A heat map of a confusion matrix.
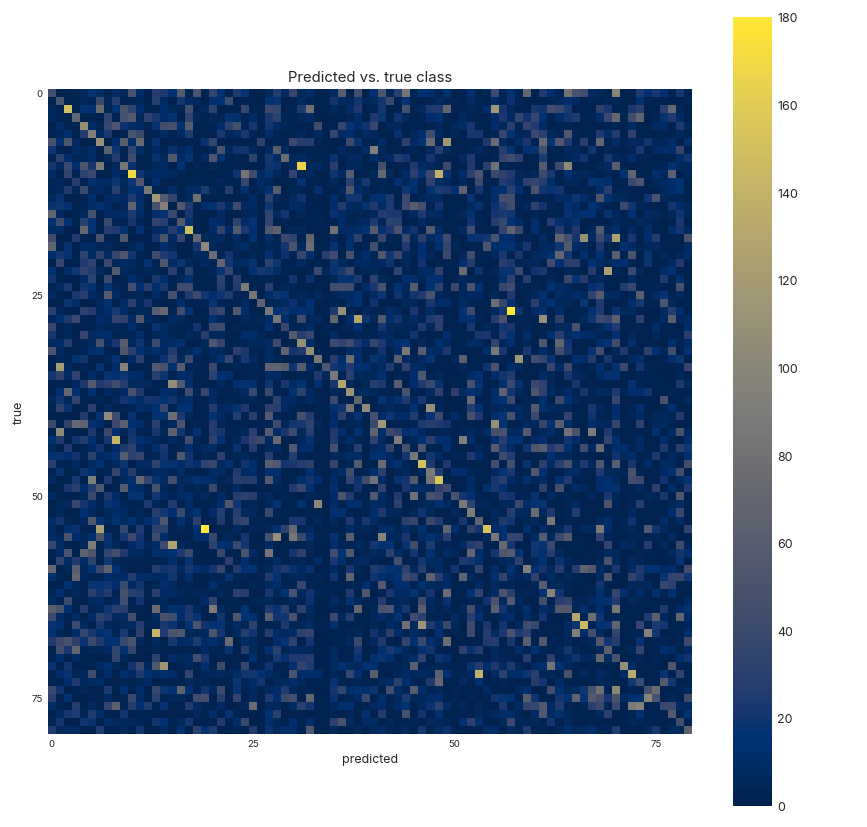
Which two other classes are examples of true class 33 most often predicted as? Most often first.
58, 37
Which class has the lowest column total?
34
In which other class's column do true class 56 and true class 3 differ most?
15
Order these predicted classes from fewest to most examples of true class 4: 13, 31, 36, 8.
31, 13, 36, 8
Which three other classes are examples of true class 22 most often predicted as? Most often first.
69, 51, 8
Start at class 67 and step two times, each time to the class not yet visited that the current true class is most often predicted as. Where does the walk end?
18
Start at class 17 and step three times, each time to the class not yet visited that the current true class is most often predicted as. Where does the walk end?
41
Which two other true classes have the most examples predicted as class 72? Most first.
76, 10
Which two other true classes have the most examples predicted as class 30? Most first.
55, 54
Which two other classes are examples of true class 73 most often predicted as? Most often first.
48, 76
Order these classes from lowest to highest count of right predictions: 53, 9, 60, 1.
60, 1, 53, 9
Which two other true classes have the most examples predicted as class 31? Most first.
9, 34
